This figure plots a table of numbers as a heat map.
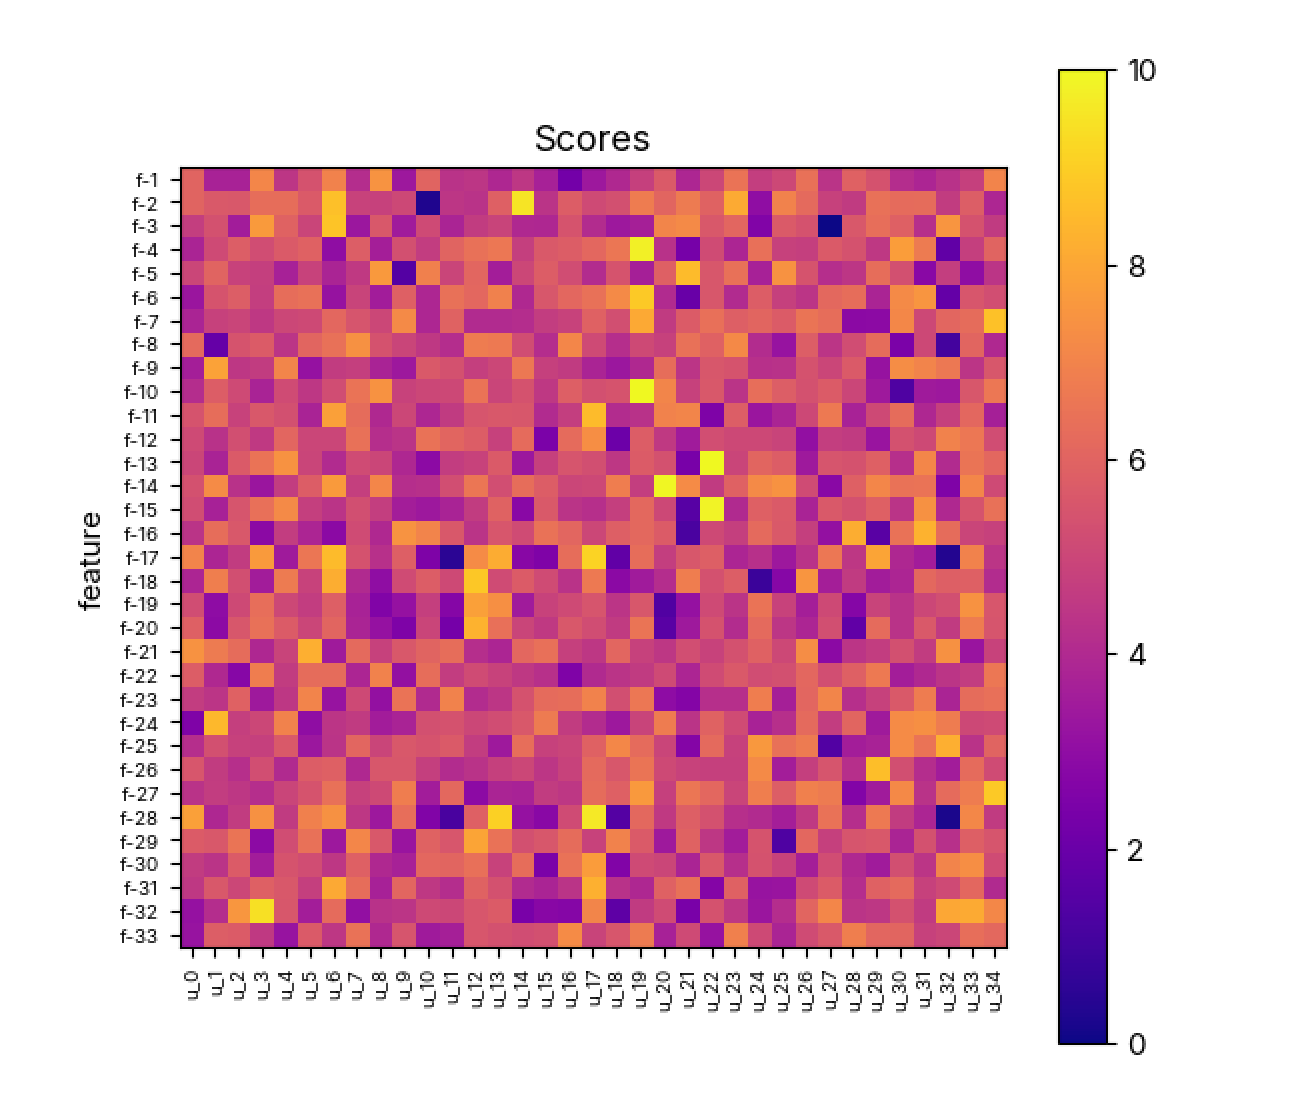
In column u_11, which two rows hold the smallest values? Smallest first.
f-17, f-28
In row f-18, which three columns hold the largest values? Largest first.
u_12, u_6, u_26
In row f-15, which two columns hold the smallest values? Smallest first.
u_21, u_14
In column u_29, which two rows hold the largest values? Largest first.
f-26, f-17
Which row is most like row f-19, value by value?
f-20
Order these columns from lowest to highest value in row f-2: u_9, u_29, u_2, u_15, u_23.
u_15, u_9, u_2, u_29, u_23
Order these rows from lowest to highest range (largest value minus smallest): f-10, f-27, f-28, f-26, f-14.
f-26, f-27, f-14, f-10, f-28
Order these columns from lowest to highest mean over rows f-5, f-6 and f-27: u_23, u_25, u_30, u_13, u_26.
u_13, u_23, u_26, u_25, u_30
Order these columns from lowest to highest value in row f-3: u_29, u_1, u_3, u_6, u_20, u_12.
u_12, u_1, u_29, u_20, u_3, u_6
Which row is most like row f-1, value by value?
f-22
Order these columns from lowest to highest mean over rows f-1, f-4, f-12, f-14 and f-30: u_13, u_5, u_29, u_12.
u_29, u_13, u_5, u_12
